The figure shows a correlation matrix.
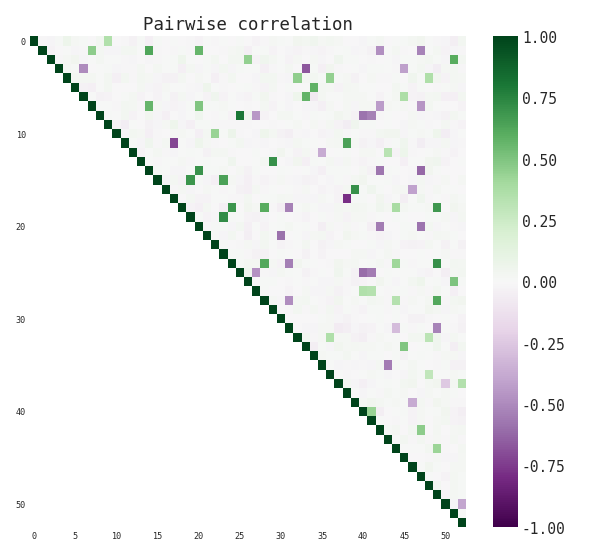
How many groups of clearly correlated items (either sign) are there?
16
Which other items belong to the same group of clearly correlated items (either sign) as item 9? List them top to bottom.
0
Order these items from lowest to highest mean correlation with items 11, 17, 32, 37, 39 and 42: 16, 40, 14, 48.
14, 40, 48, 16
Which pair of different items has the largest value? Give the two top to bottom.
8, 25
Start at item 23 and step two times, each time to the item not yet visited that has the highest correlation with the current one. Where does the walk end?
15
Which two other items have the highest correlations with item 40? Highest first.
41, 27
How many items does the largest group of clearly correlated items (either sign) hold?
6
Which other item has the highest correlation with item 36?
4
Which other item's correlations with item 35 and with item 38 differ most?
17
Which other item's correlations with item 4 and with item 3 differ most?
33
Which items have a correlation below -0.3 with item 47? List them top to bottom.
1, 7, 14, 20
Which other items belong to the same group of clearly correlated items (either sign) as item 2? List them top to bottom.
26, 51
